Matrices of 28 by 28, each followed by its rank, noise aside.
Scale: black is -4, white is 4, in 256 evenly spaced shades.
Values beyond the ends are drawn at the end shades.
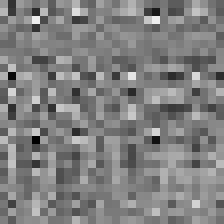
three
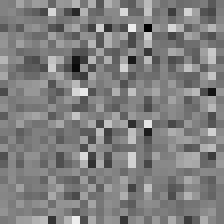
three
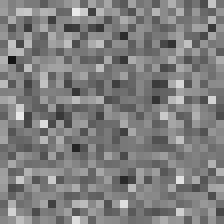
six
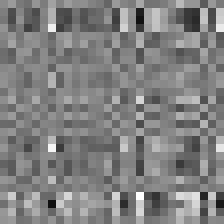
two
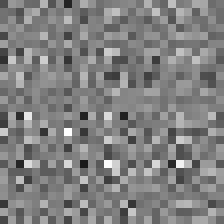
four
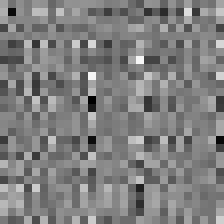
three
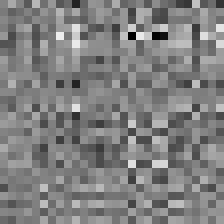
three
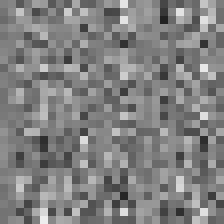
four
